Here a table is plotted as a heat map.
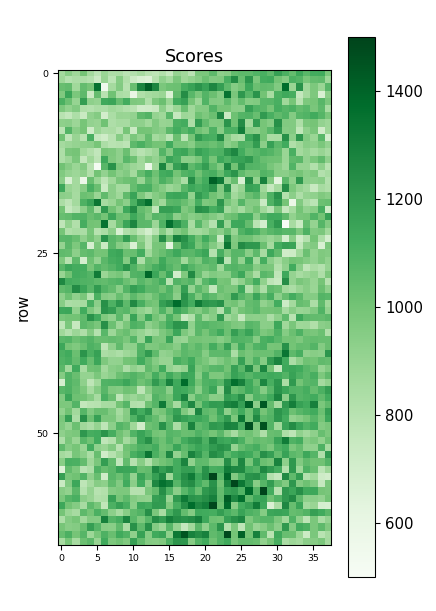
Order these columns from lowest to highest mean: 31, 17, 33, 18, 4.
4, 33, 31, 18, 17
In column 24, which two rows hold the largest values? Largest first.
57, 43
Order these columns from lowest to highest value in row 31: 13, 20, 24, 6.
6, 13, 20, 24
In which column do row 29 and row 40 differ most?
30
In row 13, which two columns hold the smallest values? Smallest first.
5, 12
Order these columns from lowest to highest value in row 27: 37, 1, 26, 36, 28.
36, 37, 28, 26, 1
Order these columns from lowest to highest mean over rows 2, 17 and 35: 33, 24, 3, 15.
24, 33, 3, 15
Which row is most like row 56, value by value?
60
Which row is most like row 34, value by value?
63
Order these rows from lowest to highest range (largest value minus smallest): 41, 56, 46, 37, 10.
37, 10, 41, 46, 56
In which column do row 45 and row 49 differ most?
26
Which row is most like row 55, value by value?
43
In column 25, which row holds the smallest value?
15
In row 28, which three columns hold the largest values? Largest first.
12, 5, 18
